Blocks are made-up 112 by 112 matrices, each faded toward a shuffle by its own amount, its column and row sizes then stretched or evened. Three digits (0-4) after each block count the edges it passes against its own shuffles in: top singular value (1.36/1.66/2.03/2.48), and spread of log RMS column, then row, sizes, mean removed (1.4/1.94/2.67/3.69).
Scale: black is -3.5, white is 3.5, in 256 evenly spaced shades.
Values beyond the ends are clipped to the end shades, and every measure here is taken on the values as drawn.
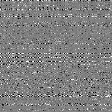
4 0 4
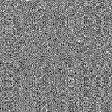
4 1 0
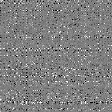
4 2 3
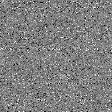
1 0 2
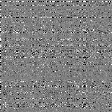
4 2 4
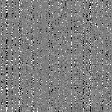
4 4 0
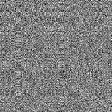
4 1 0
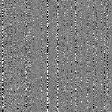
4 4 0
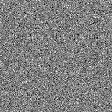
3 0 0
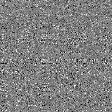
2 1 2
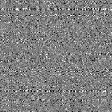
4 0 3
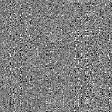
3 3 0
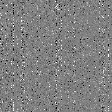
1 3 0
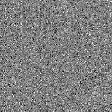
3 1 0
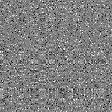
4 0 1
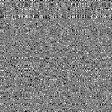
4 0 3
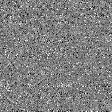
1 0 2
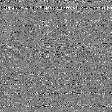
3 1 4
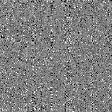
3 2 1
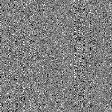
2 3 0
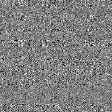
2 1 3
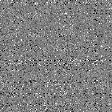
1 2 3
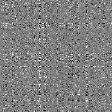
4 3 3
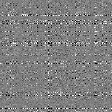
4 3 4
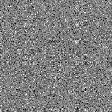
3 1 1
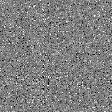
2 1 1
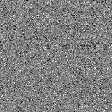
3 0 0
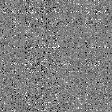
0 3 3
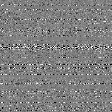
3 1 4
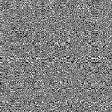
4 1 3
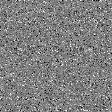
1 0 2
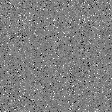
0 2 1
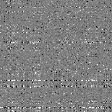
4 1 3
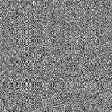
4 2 1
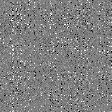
2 3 2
